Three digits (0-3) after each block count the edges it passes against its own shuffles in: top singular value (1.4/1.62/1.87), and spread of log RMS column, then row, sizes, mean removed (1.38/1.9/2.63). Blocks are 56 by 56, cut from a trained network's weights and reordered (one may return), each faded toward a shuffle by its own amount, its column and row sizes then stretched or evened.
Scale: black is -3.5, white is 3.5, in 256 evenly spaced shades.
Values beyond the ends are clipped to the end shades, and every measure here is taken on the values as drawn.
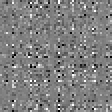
2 3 3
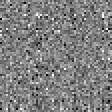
2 1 1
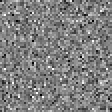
1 0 1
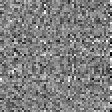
3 2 1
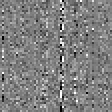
2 3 0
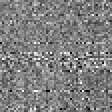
2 1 3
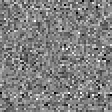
0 0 2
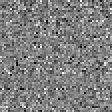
0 0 2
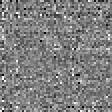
0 2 2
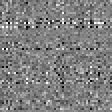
3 1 3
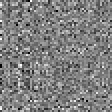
3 1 2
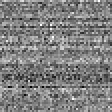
3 0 2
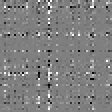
2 3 3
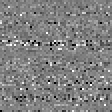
0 0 3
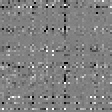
3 2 3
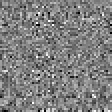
2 1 2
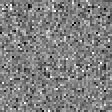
0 0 1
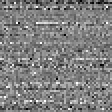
2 0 3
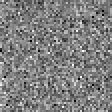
0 0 0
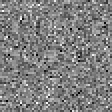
2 0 0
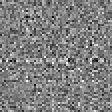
3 1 1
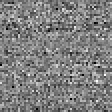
0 1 2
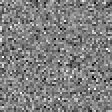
1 1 1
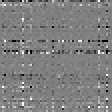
2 2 3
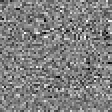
2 0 2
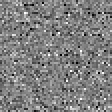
1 0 2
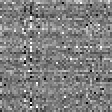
2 2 1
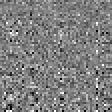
2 2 2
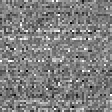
1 1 3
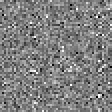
3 1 1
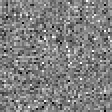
1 1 0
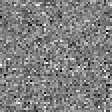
0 1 2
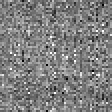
0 3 0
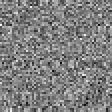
3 0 0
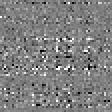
2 2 3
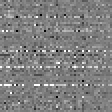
2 1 3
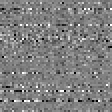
2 0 3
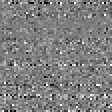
0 1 3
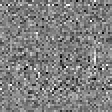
2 1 2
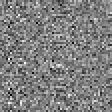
2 1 0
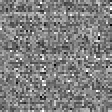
1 2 0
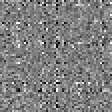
3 2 2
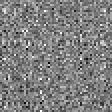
3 1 1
